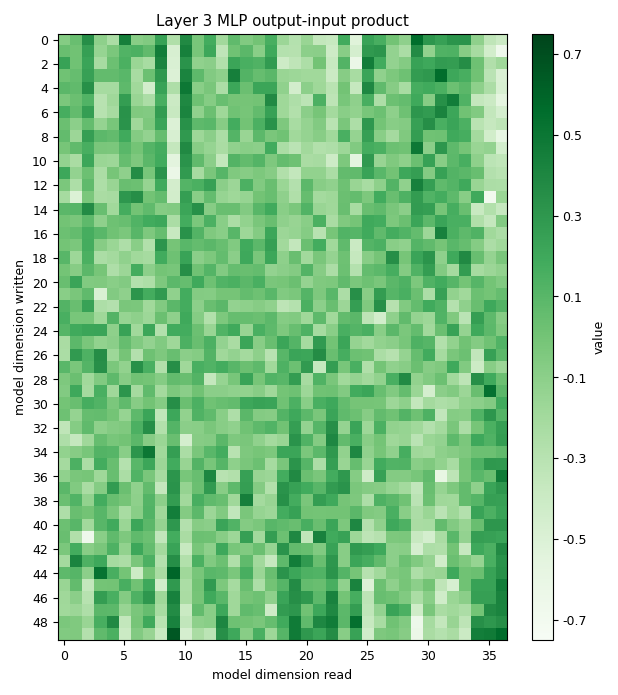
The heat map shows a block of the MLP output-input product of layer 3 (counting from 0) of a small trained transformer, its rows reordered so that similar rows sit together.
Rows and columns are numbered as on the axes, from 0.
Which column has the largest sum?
10
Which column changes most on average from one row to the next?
24
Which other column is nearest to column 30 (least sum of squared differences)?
33
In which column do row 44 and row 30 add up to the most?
9
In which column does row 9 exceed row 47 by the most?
29
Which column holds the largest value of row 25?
21
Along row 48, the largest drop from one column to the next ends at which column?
25
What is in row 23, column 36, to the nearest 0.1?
-0.1
